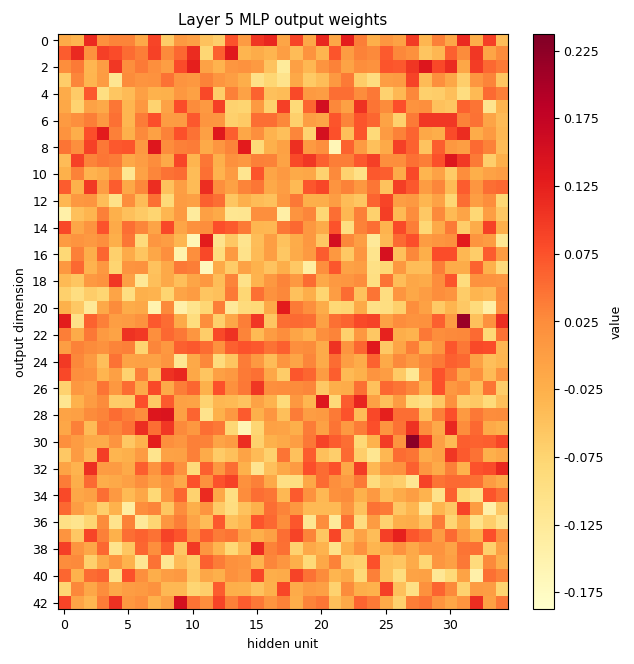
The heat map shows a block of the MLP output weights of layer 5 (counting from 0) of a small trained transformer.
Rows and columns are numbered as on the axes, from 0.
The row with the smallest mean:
20
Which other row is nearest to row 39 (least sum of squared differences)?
12
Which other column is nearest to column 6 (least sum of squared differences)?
8
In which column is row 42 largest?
9
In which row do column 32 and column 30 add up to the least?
40
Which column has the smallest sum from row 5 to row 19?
14
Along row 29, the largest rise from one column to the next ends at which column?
30
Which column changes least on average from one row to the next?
16
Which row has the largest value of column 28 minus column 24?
33
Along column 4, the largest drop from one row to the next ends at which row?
3
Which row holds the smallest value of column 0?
13
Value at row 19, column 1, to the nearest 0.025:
-0.1
